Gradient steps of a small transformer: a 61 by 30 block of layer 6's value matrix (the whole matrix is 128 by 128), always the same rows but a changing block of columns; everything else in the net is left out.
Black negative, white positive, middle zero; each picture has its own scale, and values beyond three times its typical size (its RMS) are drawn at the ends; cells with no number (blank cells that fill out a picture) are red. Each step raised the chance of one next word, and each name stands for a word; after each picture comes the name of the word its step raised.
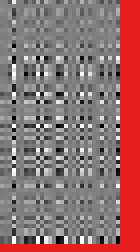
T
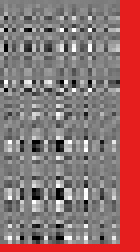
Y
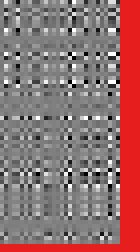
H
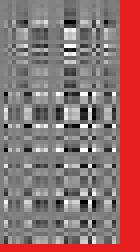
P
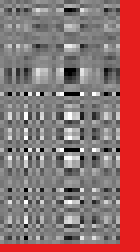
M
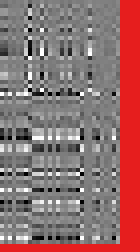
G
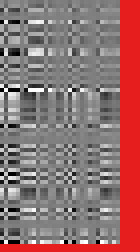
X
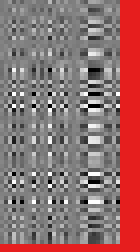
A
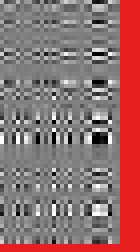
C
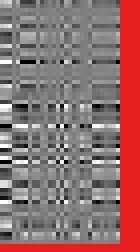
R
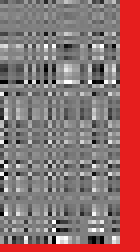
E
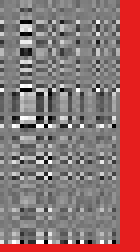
X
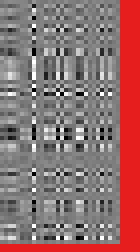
G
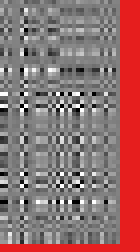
A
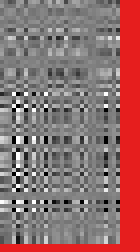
A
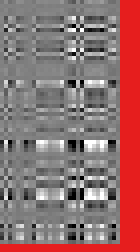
Y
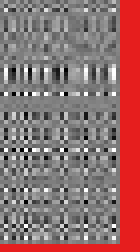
M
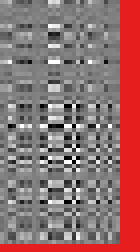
R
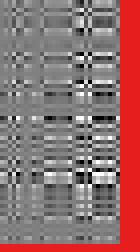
H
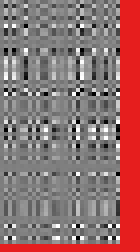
G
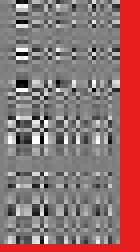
C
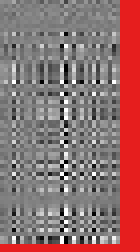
E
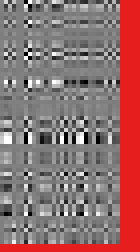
C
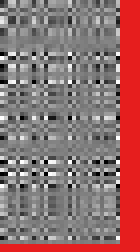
H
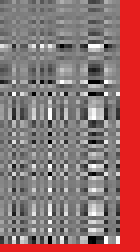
E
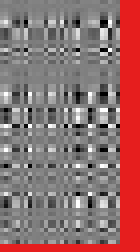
P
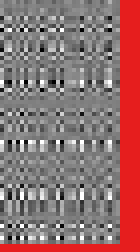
Y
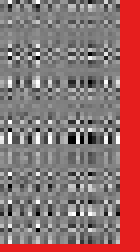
C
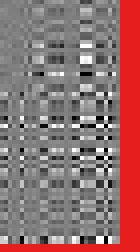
T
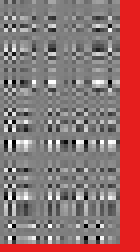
Y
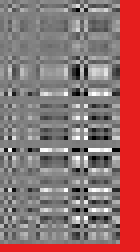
M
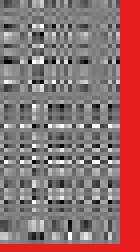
R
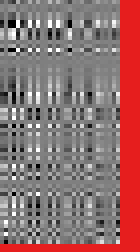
P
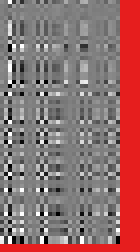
E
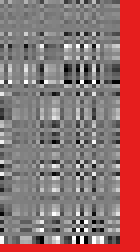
E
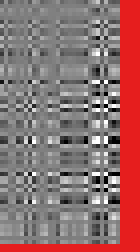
A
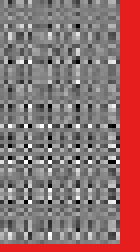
R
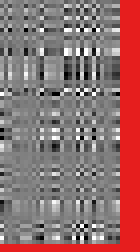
G
